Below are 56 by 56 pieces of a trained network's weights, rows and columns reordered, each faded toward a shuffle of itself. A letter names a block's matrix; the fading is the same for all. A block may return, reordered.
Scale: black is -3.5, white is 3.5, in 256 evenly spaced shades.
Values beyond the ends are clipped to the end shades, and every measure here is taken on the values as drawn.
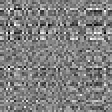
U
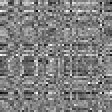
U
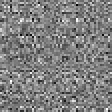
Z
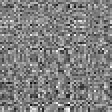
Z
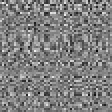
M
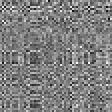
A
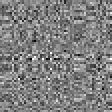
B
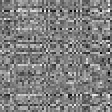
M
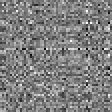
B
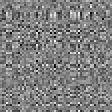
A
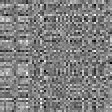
A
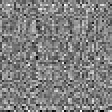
Z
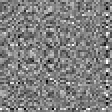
Z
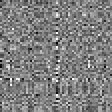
Z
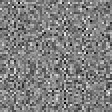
Z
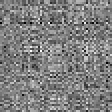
Z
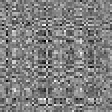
A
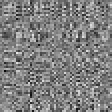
B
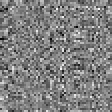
Z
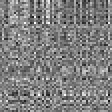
A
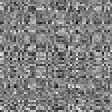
M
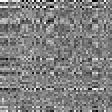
U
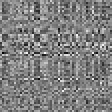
A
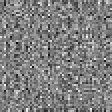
Z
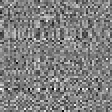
B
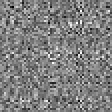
Z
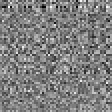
B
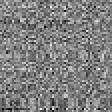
Z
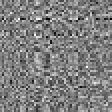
B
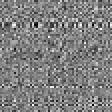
M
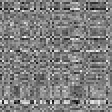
U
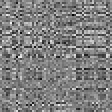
M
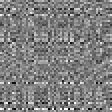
U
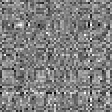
B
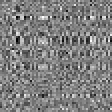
M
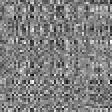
A
